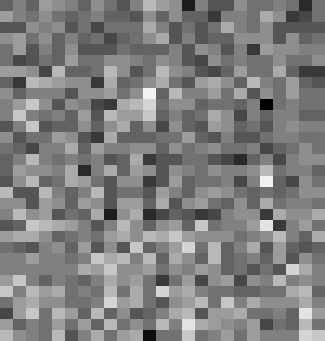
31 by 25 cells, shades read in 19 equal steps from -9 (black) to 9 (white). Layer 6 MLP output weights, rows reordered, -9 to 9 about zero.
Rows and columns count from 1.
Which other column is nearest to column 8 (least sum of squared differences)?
25
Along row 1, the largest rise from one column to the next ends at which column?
16
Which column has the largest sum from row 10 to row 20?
11
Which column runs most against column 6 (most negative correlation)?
1
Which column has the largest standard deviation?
12
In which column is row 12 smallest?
13
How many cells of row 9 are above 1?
6
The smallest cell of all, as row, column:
10, 21
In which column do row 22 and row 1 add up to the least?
24
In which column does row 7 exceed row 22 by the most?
5
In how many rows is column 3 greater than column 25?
16
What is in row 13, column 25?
-1
